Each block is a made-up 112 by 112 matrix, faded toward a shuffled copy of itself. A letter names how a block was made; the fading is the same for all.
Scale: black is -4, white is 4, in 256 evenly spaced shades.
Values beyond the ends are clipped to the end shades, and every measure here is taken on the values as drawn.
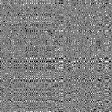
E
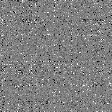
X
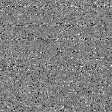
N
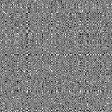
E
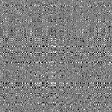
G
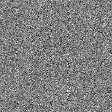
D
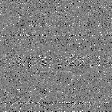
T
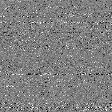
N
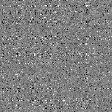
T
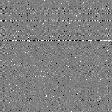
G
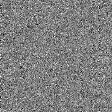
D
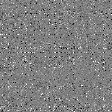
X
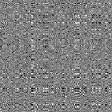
E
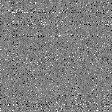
X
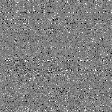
T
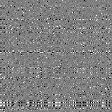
G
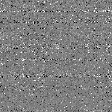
X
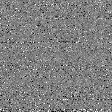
N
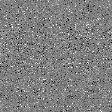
X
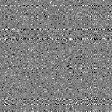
G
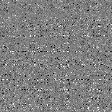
T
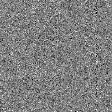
D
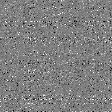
X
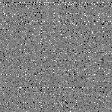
T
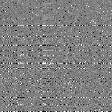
G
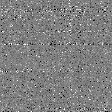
X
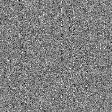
D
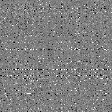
T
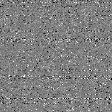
T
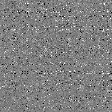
X
